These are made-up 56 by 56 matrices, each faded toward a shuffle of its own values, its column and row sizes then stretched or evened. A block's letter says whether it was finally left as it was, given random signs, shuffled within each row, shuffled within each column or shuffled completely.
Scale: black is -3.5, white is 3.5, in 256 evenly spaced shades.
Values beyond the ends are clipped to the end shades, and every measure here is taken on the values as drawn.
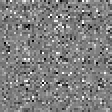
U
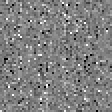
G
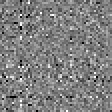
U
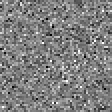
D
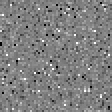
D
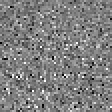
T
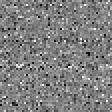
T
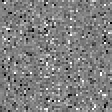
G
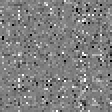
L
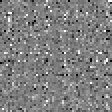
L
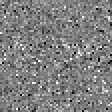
T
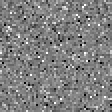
D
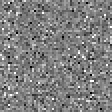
G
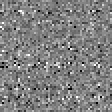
L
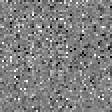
U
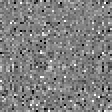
U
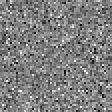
D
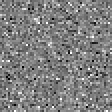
T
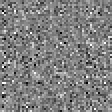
L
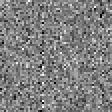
G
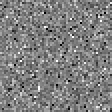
D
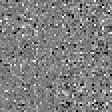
L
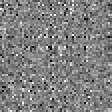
U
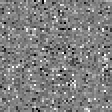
U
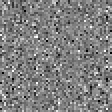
G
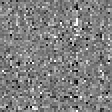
U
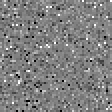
D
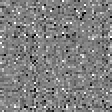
U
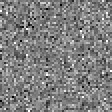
G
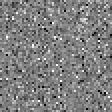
G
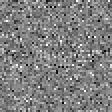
T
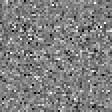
T
